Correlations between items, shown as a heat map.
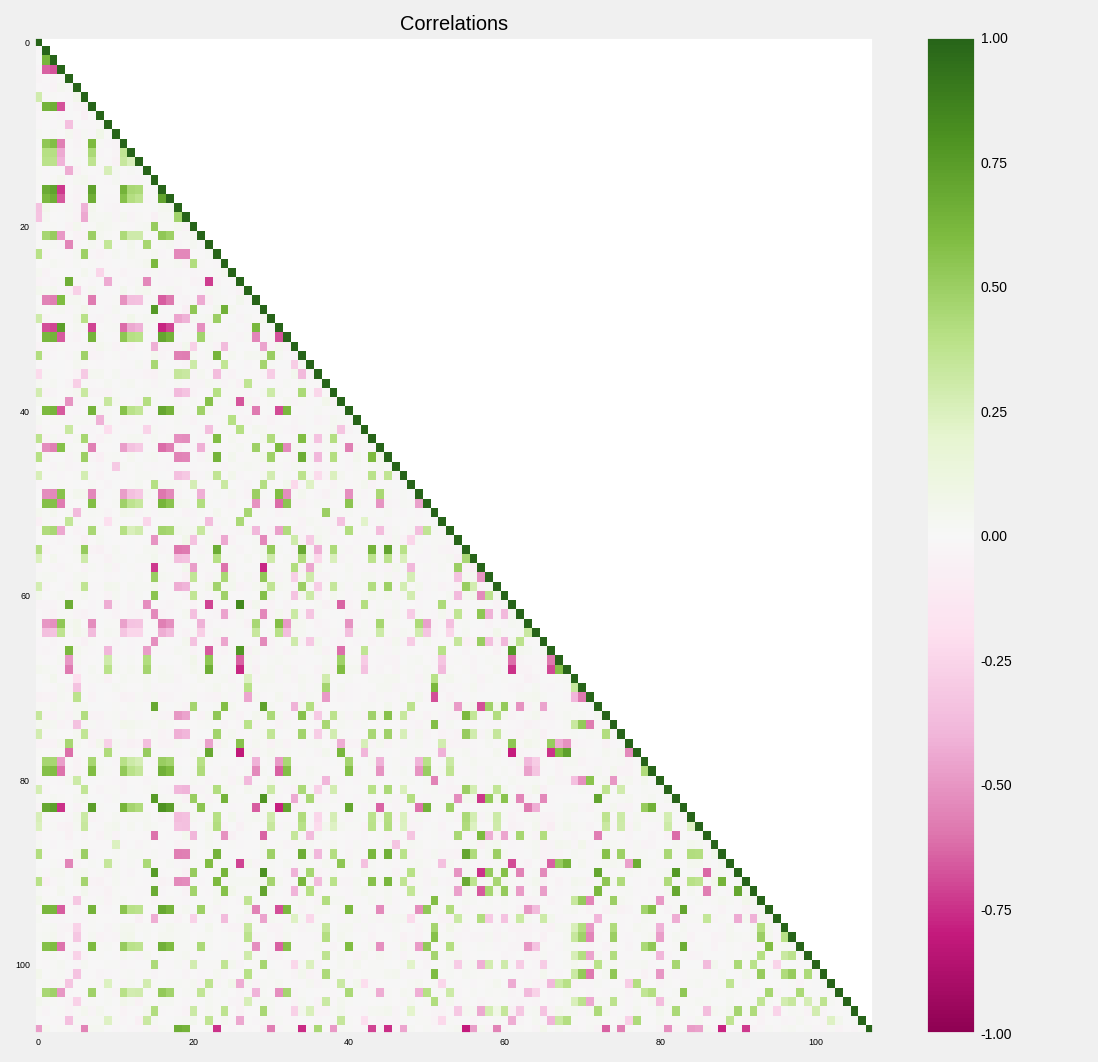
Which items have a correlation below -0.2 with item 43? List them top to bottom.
18, 19, 36, 107
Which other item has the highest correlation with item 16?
83
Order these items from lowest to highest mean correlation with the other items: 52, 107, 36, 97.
107, 36, 52, 97
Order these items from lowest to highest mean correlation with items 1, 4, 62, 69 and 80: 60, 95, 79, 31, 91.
31, 60, 91, 95, 79
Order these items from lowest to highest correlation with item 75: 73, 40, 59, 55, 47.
40, 47, 59, 73, 55
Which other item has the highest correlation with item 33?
57
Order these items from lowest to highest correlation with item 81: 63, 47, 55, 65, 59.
65, 63, 47, 59, 55
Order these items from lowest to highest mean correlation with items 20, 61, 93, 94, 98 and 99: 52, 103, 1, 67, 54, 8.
67, 54, 8, 52, 103, 1
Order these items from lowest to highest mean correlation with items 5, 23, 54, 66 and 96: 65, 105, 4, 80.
105, 80, 65, 4
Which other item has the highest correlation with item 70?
51
